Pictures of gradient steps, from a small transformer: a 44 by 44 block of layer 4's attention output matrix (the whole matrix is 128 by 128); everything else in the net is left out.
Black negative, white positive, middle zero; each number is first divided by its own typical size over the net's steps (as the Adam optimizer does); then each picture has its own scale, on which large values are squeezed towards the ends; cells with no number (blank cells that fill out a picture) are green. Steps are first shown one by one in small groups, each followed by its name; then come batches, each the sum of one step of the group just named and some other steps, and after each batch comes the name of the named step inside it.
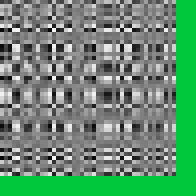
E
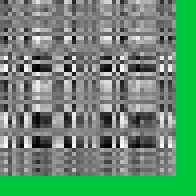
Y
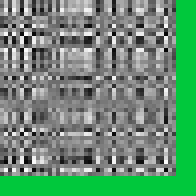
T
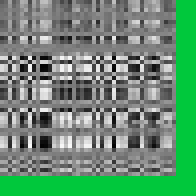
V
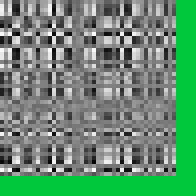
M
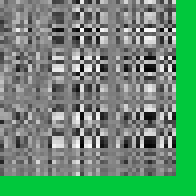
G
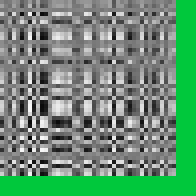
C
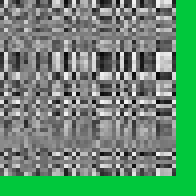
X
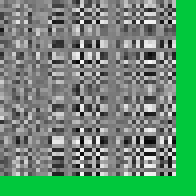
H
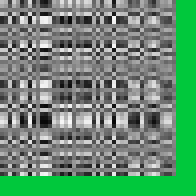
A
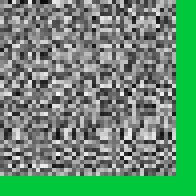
E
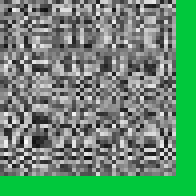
Y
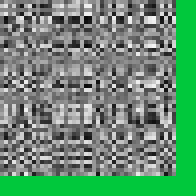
A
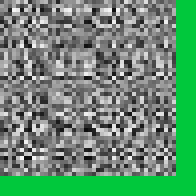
T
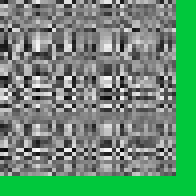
E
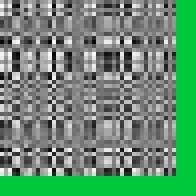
M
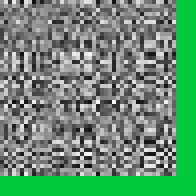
H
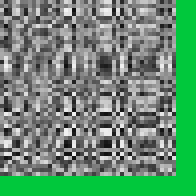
Y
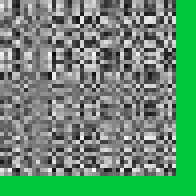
M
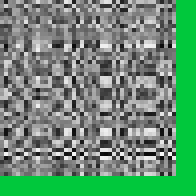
H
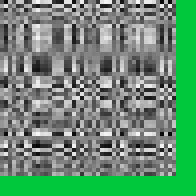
Y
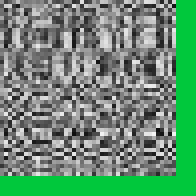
G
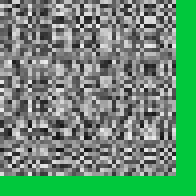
C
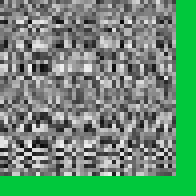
V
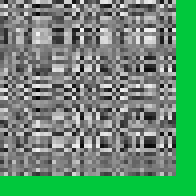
G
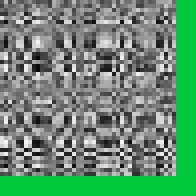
Y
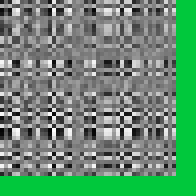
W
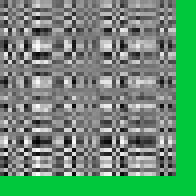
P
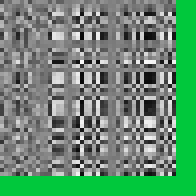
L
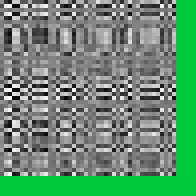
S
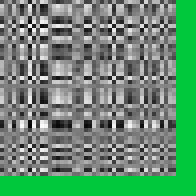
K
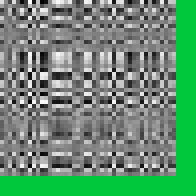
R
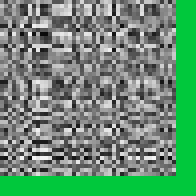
P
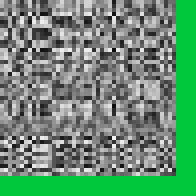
P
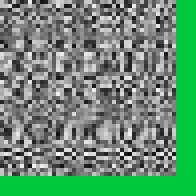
R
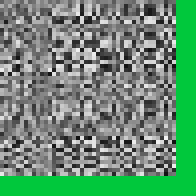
L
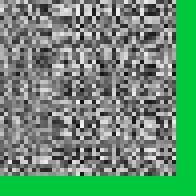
L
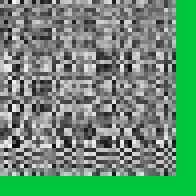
W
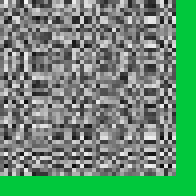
L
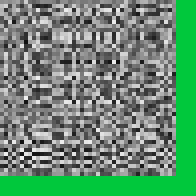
L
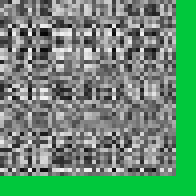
S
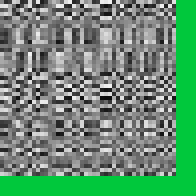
R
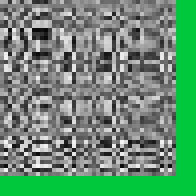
P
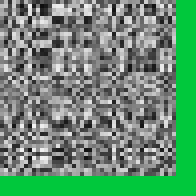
K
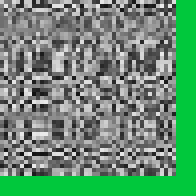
R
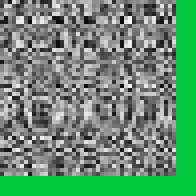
S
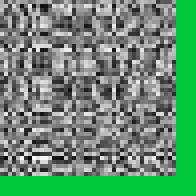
P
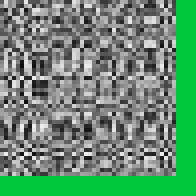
K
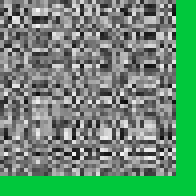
L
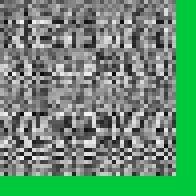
K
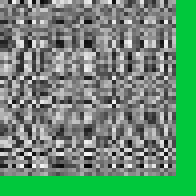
R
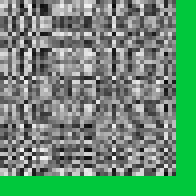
L
